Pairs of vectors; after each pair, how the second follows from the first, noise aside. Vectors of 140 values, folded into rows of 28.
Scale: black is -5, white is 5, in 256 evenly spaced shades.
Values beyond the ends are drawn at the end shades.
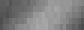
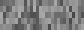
shuffled.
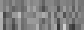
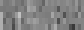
partly zeroed.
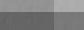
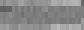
wrapped around, partly zeroed.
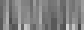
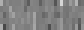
wrapped around, partly zeroed.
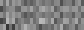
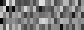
wrapped around, scaled up.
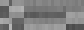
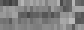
reversed.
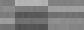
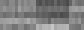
reversed.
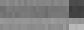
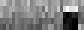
wrapped around, scaled up.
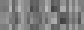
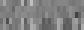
wrapped around, partly zeroed.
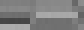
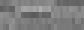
wrapped around, negated, shrunk.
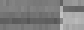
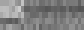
reversed.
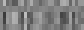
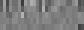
wrapped around, partly zeroed.
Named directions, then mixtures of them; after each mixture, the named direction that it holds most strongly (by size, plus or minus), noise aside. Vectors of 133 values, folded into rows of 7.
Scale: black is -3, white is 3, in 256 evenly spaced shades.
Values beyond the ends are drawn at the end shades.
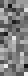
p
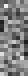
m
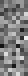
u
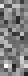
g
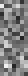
g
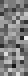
u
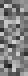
g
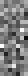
u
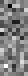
p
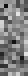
m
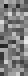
m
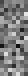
u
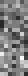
m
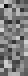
m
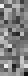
g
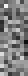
m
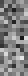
u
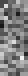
m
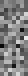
u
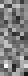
g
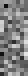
m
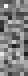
m
